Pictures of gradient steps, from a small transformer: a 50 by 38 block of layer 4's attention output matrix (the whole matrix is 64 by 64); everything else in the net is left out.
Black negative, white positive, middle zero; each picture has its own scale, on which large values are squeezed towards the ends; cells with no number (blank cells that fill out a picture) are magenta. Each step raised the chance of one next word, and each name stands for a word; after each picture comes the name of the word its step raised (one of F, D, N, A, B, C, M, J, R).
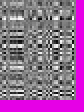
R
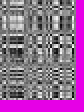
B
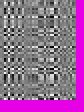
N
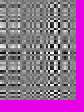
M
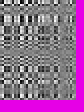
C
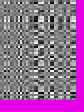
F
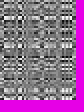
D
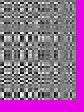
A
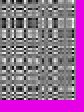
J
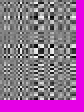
D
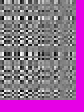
R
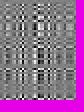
B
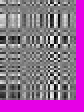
C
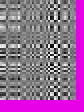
D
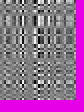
C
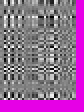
B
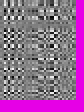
R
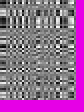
F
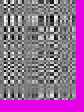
C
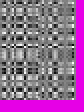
A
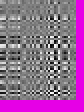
R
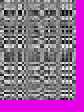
R
